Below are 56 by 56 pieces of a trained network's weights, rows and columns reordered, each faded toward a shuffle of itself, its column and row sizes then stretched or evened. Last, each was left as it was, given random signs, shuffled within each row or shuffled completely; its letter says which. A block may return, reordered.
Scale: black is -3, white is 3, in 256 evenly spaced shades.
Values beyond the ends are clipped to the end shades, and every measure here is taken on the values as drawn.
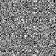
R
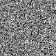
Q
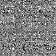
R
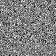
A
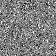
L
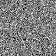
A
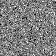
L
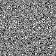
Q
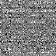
R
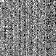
R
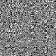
R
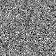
A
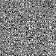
Q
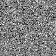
A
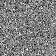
L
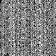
R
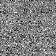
A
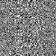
R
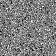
L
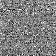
A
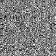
R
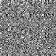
R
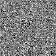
Q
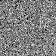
L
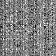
R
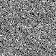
L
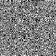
R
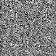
Q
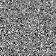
Q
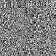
R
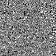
Q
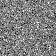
L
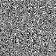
Q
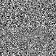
Q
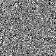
Q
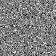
A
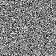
L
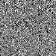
Q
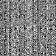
R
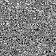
A
